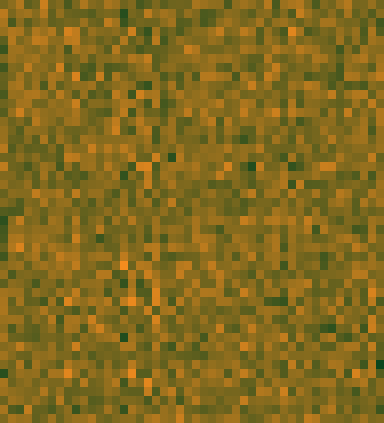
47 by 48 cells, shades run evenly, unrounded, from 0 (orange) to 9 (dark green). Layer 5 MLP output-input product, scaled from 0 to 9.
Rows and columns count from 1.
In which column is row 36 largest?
8
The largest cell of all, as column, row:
48, 41
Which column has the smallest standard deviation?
30
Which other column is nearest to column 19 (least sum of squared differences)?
46
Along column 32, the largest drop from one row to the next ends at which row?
22
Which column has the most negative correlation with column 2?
14
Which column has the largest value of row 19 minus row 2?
38
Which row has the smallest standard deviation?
40
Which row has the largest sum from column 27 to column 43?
21
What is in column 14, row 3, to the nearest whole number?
2
